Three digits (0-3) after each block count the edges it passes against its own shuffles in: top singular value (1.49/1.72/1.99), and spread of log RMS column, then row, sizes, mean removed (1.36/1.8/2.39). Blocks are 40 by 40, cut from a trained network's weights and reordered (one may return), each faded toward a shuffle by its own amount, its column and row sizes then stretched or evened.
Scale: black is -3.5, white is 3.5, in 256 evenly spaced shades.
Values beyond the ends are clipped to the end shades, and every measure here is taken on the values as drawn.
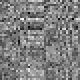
3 0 2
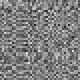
3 1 0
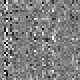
2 3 0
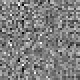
2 2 0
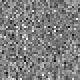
1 1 0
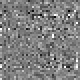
0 2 2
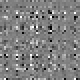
2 3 3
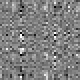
2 3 1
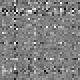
0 2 3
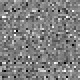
1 1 2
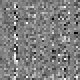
0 3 1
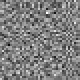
3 0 0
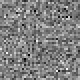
0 0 1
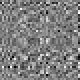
3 2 2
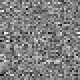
0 0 2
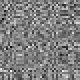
3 0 3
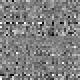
0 1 3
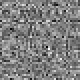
3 0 2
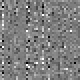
1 3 1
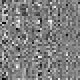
1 3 0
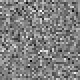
0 0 0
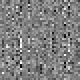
1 3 1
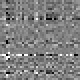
3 1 3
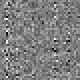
1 2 0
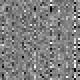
2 3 0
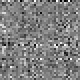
2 2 3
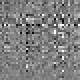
3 2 3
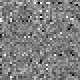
1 1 1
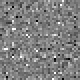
0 1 1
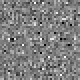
0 1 2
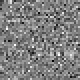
1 0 0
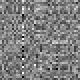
2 1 0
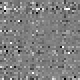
0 2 3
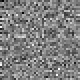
2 0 0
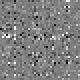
0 2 2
